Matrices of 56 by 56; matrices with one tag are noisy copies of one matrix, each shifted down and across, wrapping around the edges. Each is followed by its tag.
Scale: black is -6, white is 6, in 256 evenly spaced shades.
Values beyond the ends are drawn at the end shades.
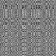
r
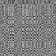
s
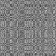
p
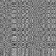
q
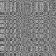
q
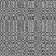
s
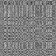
s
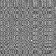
r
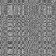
q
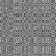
p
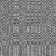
s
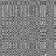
s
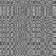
q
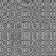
p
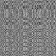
r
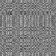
s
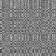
s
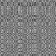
r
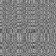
r
